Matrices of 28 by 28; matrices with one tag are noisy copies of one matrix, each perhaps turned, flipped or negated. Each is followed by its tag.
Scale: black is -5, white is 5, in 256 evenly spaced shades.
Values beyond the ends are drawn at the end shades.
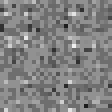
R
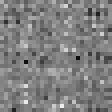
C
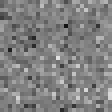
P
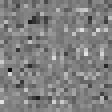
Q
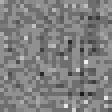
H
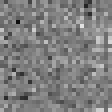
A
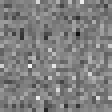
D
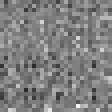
P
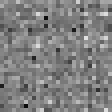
R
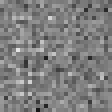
H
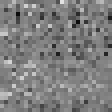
P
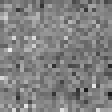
P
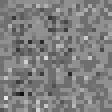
H
